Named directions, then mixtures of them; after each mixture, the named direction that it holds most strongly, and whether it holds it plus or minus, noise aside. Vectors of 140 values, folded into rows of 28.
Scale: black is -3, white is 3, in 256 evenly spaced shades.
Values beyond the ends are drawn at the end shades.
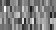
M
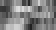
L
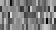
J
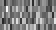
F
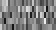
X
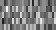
F, plus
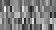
M, plus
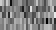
J, plus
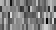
J, plus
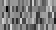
F, minus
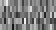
M, minus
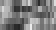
L, minus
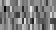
M, minus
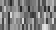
J, plus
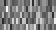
F, plus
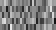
F, minus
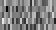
F, minus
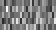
F, plus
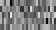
J, plus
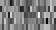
J, plus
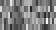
J, minus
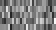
F, plus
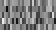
F, minus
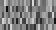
F, minus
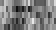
L, minus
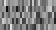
F, minus
